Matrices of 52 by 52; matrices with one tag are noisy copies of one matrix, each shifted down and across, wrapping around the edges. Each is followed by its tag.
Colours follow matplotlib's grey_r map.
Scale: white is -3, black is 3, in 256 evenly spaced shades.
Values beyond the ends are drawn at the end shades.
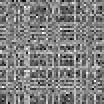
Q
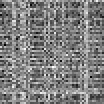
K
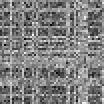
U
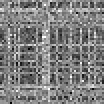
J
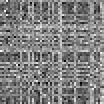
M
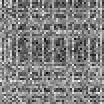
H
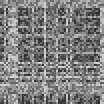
U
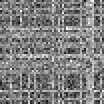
J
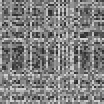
H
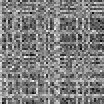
Q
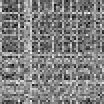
J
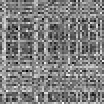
M
